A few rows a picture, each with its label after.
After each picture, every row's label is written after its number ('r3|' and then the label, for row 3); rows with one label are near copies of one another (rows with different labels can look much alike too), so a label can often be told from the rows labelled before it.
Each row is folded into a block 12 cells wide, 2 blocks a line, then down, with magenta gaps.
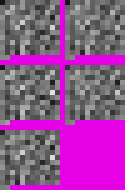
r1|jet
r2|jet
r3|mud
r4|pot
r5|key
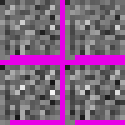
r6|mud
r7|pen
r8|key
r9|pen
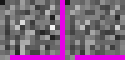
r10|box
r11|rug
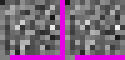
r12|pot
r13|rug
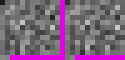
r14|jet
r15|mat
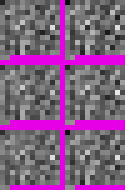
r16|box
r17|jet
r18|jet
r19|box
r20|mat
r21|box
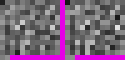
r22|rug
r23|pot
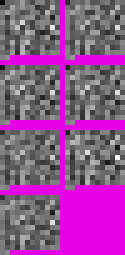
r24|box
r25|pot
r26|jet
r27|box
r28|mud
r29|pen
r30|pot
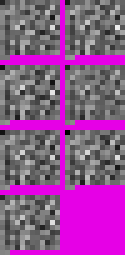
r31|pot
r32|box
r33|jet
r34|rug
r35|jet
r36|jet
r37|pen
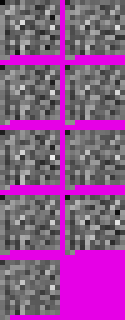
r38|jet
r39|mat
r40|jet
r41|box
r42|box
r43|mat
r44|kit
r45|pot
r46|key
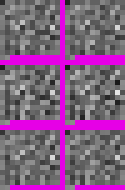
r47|rug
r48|rug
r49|pen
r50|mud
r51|key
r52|mud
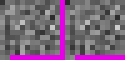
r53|pen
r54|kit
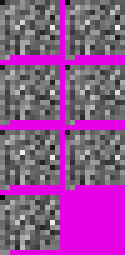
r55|box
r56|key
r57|pen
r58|rug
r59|key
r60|pen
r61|box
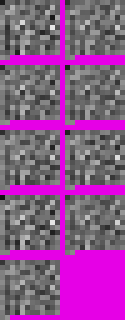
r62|pen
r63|box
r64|mat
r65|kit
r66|pot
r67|pot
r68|mud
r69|box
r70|pen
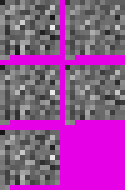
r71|mud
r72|mud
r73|kit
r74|mud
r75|mud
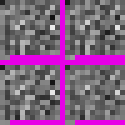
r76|pot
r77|box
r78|mud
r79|key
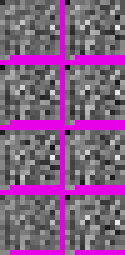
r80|mud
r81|rug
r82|pen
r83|pot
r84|pot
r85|jet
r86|pen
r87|box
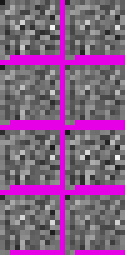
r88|mat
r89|key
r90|mud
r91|pen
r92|pot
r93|kit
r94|key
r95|rug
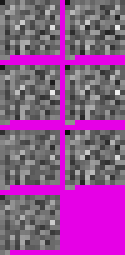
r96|kit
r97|mat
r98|box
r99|box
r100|pot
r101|jet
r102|mat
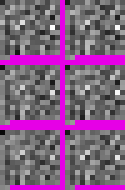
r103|key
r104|box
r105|jet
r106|key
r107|jet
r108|kit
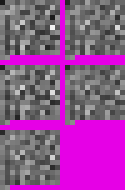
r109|pot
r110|box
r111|rug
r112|mat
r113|rug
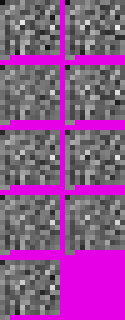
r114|jet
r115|rug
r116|mud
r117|rug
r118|mat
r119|kit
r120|mud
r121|key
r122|key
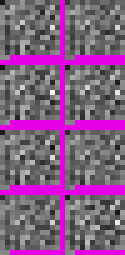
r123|kit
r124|pen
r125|box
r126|key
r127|pot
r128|pot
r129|pot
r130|pot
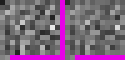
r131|mat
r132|mat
